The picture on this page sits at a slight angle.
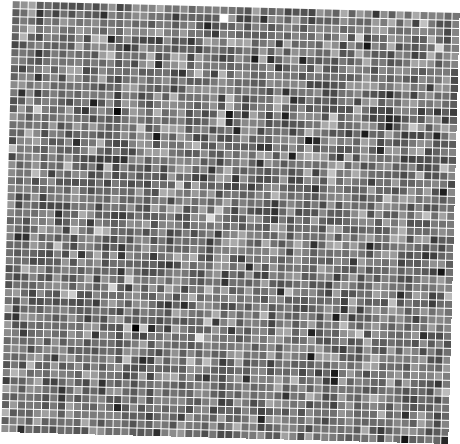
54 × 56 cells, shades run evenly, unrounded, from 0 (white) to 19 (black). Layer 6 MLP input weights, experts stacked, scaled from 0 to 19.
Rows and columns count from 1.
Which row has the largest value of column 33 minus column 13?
7
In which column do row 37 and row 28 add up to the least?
9
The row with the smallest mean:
4
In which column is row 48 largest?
13
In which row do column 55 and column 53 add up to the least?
26
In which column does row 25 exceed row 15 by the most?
51
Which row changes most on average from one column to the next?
14
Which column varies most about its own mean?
27
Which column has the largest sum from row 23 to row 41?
2
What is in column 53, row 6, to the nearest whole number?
6
